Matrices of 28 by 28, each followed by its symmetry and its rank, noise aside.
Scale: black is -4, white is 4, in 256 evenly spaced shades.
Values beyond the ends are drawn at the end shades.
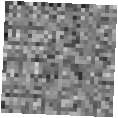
no symmetry, rank four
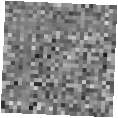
no symmetry, rank five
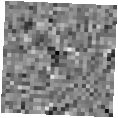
symmetric, rank four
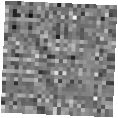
no symmetry, rank five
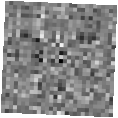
no symmetry, rank four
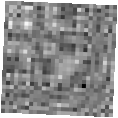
symmetric, rank four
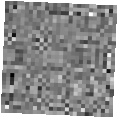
no symmetry, rank five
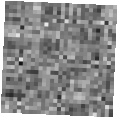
no symmetry, rank four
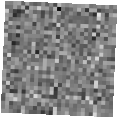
no symmetry, rank five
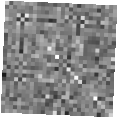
symmetric, rank four
